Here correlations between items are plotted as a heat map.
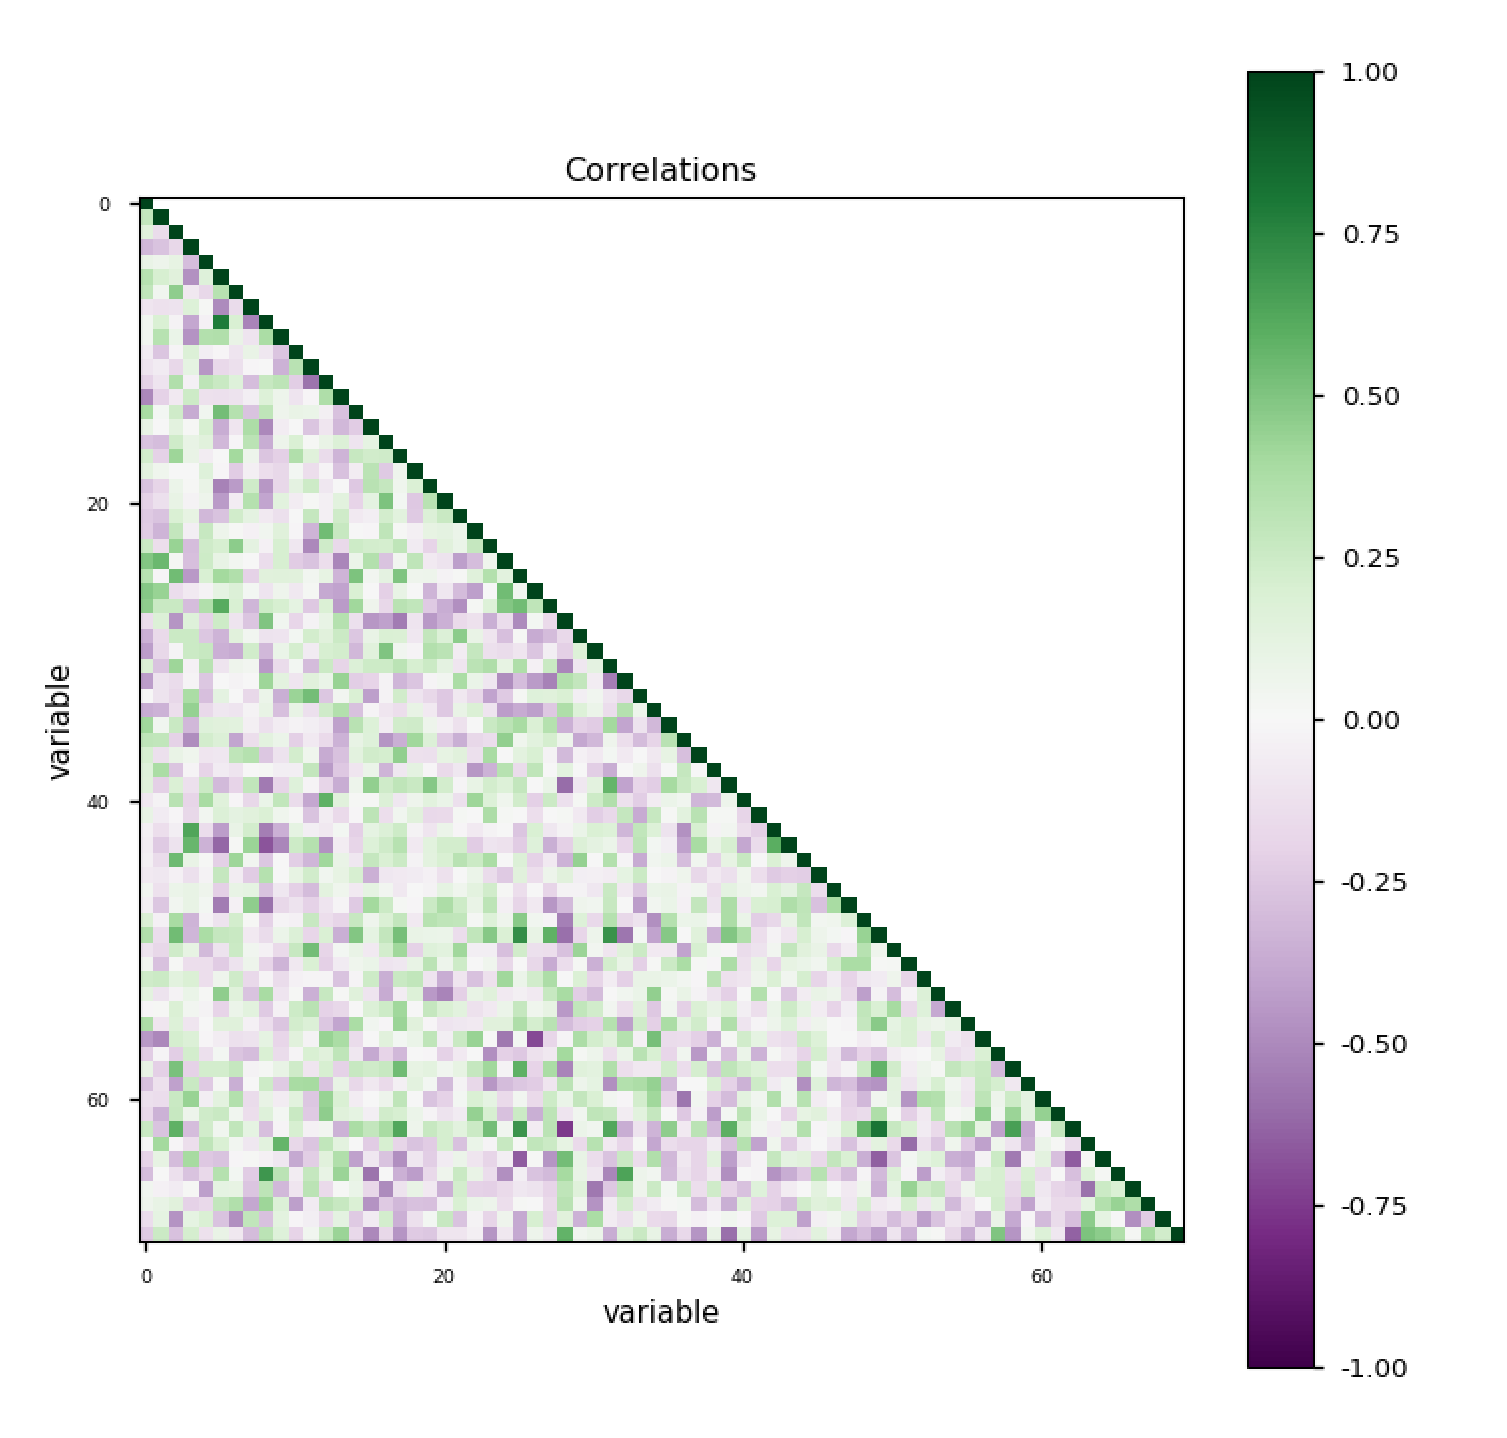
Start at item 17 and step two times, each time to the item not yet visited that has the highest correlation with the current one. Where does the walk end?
49
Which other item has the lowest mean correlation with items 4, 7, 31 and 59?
67
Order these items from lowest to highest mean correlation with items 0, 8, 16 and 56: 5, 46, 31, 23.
46, 31, 23, 5
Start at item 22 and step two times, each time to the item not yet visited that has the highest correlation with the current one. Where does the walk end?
40
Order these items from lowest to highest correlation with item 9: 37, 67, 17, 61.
17, 37, 61, 67
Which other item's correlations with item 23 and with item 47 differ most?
5
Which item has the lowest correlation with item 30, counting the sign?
66
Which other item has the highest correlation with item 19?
39
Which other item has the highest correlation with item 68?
63
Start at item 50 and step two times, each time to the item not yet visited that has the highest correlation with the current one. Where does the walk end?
33
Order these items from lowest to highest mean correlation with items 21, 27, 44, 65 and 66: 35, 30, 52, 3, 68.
68, 30, 3, 35, 52
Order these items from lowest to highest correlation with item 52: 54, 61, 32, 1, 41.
32, 61, 41, 54, 1
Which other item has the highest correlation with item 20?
16
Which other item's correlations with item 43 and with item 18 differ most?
36
